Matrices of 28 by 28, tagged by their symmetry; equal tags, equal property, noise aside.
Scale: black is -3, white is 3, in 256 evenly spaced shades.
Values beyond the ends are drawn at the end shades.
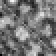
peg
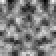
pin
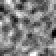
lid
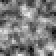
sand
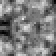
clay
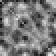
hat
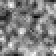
sand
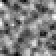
lid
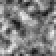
lid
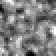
lid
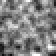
sand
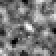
peg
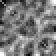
hat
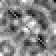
peg
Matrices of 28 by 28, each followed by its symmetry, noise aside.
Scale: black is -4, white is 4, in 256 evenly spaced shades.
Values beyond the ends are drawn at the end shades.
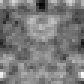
mirrored left to right.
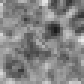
symmetric across the other diagonal.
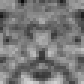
mirrored left to right.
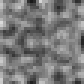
mirrored top to bottom.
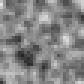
symmetric across the other diagonal.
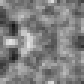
mirrored top to bottom.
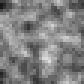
no symmetry.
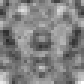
mirrored left to right.
